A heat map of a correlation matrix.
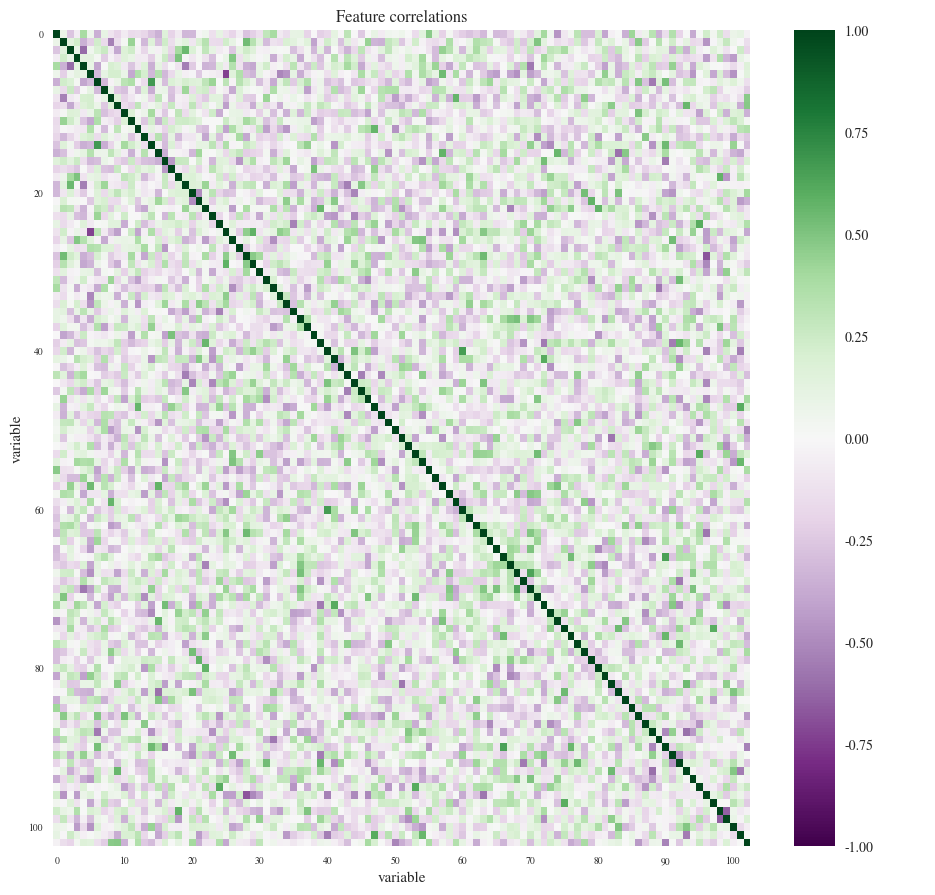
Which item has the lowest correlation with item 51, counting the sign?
82
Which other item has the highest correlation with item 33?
25
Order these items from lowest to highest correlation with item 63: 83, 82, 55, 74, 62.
55, 83, 74, 82, 62
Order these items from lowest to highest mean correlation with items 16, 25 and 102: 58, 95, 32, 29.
95, 58, 32, 29
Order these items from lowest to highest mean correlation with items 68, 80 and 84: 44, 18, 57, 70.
44, 18, 57, 70
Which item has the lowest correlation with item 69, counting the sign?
92
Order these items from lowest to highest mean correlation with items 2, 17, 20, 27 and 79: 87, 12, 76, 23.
76, 87, 12, 23
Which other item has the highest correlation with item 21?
79
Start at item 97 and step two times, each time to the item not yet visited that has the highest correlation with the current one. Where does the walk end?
83
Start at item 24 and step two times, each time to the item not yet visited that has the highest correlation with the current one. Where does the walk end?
53
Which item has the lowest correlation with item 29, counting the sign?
96
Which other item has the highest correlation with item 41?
72
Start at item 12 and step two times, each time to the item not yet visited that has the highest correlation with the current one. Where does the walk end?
101
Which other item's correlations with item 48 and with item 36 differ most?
71
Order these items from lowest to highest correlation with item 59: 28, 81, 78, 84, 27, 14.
14, 28, 84, 27, 81, 78
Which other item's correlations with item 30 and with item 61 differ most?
34
